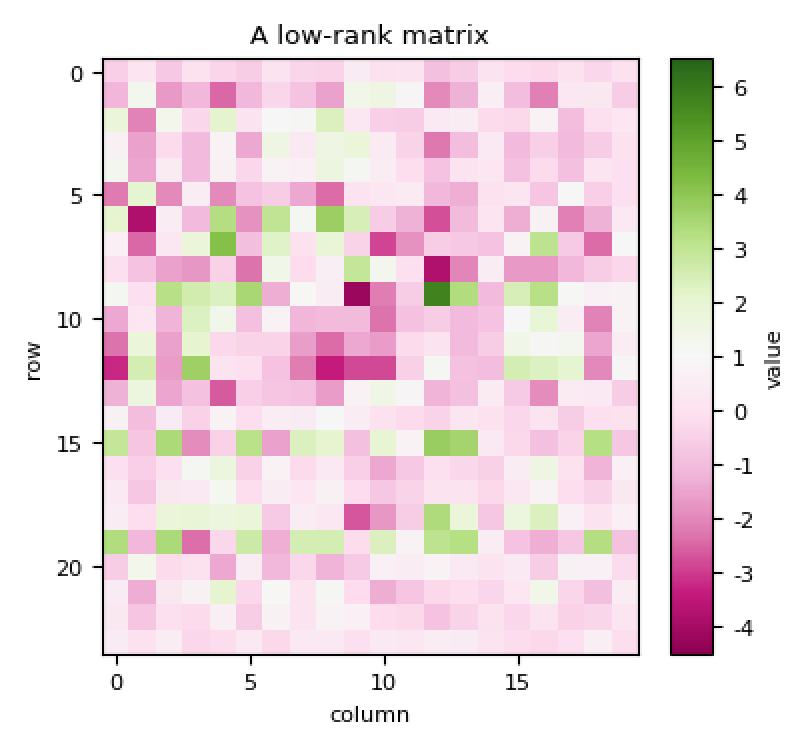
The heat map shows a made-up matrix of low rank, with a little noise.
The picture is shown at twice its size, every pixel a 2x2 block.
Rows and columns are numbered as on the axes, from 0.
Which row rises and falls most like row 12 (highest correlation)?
11
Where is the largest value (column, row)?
12, 9
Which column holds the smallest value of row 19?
3
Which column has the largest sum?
4
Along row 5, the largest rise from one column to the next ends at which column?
1
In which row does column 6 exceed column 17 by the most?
6
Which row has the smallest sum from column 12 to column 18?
8
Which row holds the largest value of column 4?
7
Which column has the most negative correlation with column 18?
19
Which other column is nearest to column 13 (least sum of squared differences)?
5
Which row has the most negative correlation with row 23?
10
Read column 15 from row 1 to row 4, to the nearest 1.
-1 0 -1 -1
